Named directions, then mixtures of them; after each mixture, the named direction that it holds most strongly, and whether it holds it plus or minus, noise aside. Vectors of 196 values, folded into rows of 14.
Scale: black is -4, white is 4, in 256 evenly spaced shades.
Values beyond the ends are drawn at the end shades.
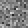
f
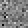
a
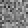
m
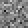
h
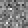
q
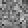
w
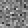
f, plus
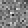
f, plus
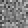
m, plus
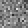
f, plus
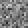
q, minus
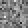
w, plus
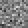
f, minus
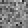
m, plus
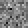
q, minus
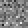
q, plus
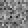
q, minus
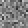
m, minus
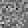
m, minus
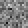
q, minus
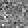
a, minus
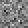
h, plus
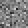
f, minus
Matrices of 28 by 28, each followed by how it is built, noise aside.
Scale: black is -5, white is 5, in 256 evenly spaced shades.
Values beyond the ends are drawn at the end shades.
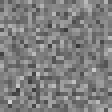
noise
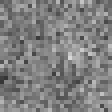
smooth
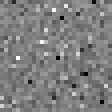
sparse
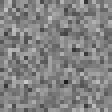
repeating rows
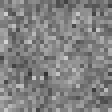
smooth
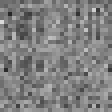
blocks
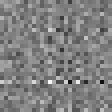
low rank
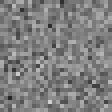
noise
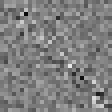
banded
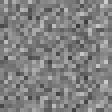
repeating rows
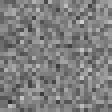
repeating rows
